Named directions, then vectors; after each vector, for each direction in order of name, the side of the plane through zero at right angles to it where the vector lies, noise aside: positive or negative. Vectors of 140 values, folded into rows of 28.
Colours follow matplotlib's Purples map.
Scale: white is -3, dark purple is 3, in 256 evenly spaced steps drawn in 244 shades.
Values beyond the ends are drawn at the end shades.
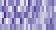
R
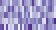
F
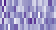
positive, positive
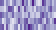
positive, negative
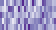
positive, negative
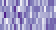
positive, positive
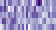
negative, positive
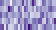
positive, negative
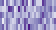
positive, negative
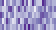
positive, negative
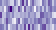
positive, negative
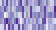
negative, negative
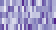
positive, negative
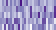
negative, negative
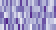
negative, negative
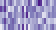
negative, positive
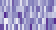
positive, positive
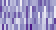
positive, positive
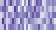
negative, positive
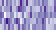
negative, negative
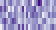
negative, positive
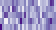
positive, positive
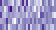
positive, negative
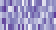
negative, positive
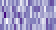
positive, positive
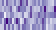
negative, negative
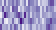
positive, positive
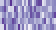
negative, positive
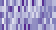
positive, negative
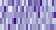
negative, positive
